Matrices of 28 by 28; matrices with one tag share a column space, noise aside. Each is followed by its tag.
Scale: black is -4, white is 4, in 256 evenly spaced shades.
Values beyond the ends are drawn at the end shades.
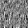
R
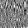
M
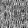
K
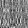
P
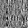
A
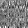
M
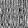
P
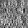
P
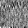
M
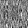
K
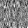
M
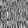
K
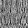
P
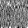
M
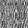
K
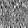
M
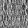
A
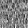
R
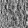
A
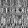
P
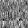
K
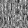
A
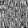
M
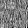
R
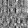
P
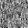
R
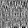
M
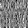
R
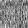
K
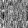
K
